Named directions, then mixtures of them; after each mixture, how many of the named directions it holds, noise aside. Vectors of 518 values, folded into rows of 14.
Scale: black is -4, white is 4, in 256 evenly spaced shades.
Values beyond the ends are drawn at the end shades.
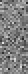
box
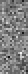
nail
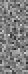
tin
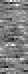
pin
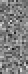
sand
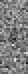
three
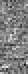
four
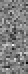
four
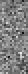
one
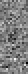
four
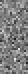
two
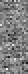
four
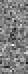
two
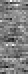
one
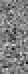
four
